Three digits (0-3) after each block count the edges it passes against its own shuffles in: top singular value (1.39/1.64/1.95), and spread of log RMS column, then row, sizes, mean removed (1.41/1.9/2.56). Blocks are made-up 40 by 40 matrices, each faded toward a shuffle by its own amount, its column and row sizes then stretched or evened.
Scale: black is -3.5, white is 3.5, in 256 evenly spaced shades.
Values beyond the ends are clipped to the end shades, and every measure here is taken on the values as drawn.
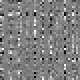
3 3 1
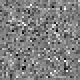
0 1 1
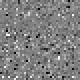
0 1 1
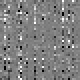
1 3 1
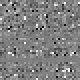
0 1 3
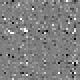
0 1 1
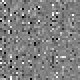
0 2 0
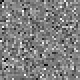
0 1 0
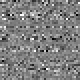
1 0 3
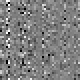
2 3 0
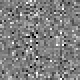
1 1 0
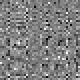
3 2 1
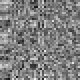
3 1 1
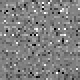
0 1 1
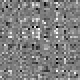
3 2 2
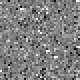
0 1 0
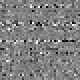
1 0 3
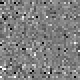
0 1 2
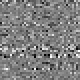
2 0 3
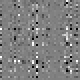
2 3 2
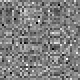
3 0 0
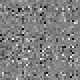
0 2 2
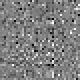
2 1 1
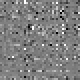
1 2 3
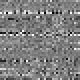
3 0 3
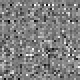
2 0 2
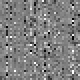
1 3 0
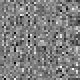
3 2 0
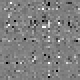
0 1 2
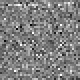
0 0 1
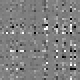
1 3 2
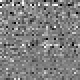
1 1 3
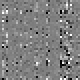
2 3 1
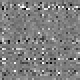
1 0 3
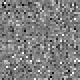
1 0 1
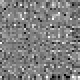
3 1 1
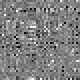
3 0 2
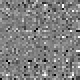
2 2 2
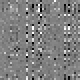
3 3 1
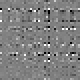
3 2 3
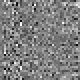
2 2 1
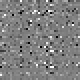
2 1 2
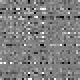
2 1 3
